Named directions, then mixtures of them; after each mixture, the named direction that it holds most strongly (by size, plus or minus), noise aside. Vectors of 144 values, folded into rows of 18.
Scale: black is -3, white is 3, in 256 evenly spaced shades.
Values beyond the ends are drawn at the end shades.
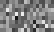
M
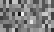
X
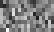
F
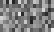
X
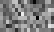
F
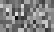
M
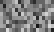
F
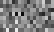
X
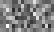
F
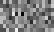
X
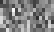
F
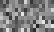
M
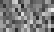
F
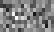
F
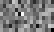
X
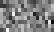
F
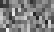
F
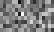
X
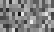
X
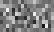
F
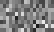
M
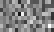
X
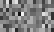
X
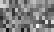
F
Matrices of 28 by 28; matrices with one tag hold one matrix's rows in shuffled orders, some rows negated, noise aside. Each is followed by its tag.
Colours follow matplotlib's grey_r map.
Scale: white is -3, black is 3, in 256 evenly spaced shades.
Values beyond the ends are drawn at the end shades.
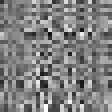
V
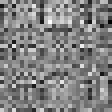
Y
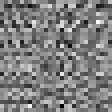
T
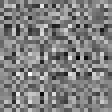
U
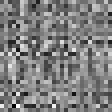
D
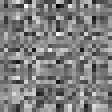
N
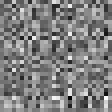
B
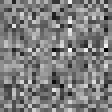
B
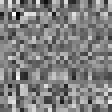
D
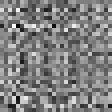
D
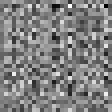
B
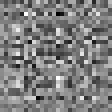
N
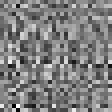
D
